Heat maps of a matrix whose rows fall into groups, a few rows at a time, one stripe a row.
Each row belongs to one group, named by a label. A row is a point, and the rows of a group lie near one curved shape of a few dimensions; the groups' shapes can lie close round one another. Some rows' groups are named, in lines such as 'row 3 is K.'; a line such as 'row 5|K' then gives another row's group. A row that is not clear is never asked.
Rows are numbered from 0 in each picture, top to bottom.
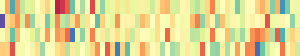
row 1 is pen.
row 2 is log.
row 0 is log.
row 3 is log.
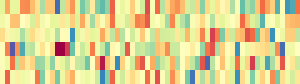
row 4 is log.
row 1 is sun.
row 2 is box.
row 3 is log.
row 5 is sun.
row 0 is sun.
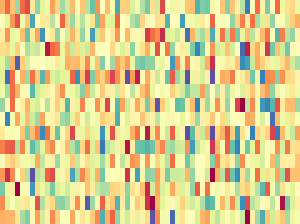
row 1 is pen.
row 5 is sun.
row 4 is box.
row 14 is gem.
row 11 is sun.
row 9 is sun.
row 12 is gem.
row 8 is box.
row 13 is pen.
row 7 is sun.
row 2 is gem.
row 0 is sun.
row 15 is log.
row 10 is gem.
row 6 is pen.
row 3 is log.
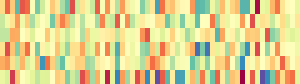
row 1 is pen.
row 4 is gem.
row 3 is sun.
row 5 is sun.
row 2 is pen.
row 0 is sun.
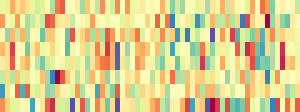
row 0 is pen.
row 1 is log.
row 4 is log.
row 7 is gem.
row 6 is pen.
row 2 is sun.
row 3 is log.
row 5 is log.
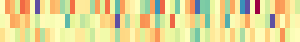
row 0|sun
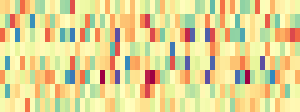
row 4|sun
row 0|sun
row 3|box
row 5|gem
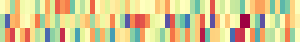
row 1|sun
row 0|log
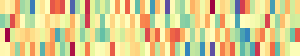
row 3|sun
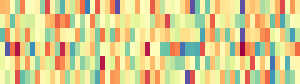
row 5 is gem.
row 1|log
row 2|pen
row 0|gem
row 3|pen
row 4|pen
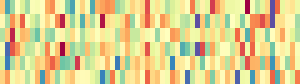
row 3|pen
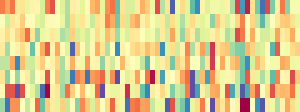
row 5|gem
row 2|sun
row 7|sun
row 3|gem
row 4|box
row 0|log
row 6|gem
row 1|sun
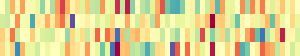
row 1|gem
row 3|box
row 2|log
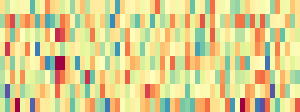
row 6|gem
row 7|pen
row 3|sun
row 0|gem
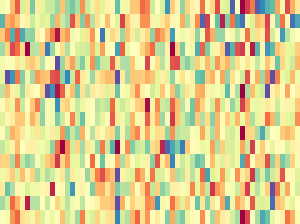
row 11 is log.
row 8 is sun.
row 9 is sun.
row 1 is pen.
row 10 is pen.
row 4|sun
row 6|log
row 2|log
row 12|log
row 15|sun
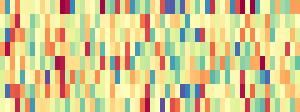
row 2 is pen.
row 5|log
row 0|pen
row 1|pen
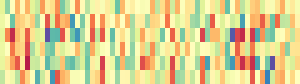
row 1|log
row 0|box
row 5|log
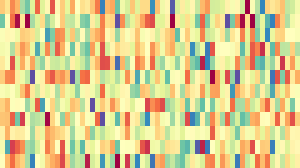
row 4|log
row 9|gem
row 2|log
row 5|gem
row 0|log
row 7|gem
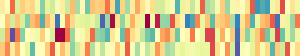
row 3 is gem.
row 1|sun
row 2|log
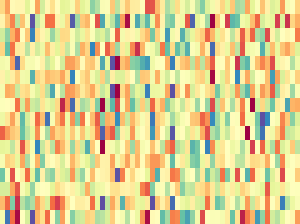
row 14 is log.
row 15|pen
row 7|pen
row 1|gem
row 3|sun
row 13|pen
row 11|gem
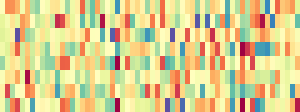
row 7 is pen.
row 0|sun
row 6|sun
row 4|pen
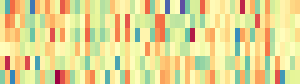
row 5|log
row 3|gem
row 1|gem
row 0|pen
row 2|gem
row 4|sun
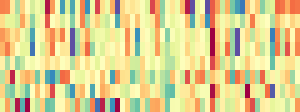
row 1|gem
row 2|gem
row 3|gem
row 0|gem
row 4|box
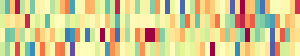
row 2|gem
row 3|gem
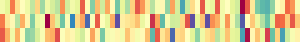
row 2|log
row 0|sun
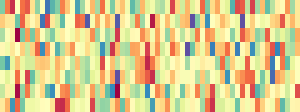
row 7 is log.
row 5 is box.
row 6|pen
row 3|sun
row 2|pen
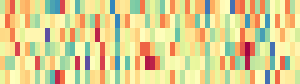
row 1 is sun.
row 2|log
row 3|box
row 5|log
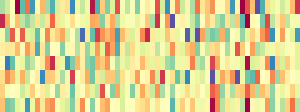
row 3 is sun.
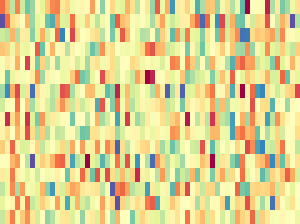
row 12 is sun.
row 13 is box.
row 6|pen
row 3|gem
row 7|pen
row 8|sun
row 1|pen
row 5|gem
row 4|sun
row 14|box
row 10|log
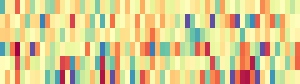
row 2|gem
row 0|pen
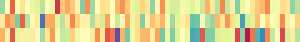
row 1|gem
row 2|log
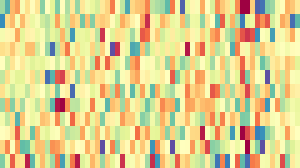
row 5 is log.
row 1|pen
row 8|box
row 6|box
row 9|sun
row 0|sun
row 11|box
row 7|log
